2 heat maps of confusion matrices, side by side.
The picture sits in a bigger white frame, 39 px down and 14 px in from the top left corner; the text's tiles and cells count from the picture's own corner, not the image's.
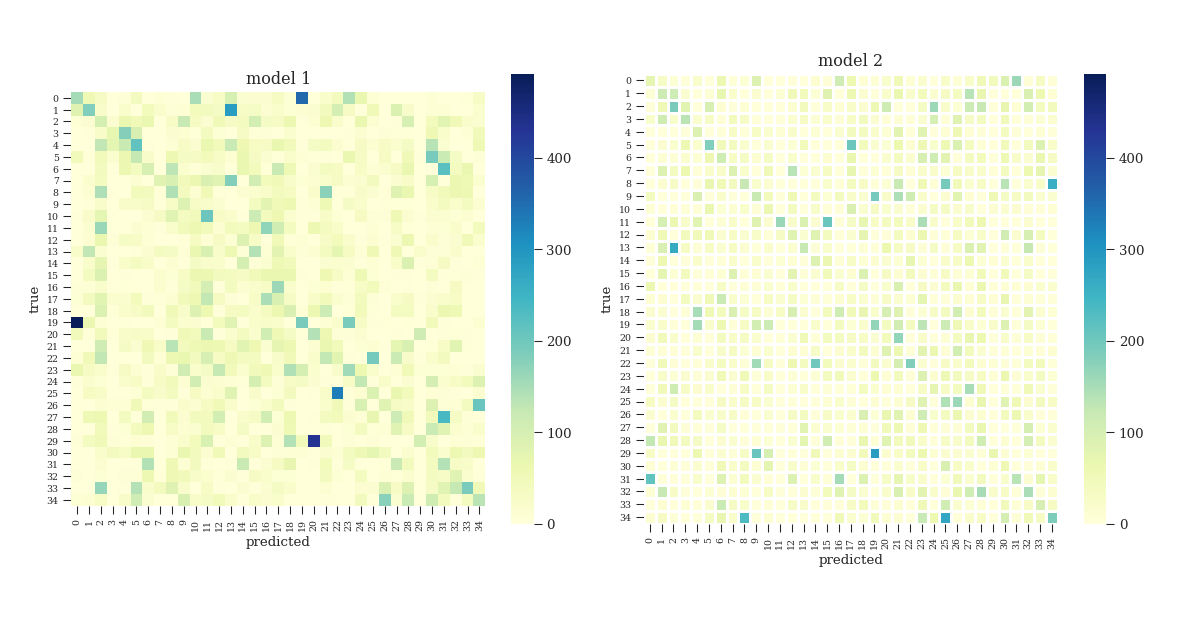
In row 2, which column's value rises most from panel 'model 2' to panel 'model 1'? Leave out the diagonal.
9
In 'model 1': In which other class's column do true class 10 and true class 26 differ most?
34
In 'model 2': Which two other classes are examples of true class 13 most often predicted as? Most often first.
2, 32
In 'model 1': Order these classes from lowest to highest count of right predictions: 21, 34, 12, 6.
12, 21, 6, 34
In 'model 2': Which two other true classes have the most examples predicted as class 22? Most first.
9, 14
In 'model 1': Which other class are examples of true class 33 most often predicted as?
2
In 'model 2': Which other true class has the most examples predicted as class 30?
8
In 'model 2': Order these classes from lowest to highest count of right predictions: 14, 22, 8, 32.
14, 8, 32, 22
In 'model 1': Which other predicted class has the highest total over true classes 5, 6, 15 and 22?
31
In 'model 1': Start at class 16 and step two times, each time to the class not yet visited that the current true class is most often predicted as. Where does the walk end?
11
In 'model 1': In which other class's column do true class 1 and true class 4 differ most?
5
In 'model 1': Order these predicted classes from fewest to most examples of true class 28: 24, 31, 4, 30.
4, 24, 31, 30
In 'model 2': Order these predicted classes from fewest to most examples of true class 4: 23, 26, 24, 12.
24, 12, 26, 23
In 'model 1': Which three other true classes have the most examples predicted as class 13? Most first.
1, 7, 4
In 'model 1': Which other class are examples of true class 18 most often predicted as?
21
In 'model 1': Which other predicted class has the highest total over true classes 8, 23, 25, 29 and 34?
20
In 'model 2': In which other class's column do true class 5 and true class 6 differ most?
17
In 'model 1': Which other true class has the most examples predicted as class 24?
26
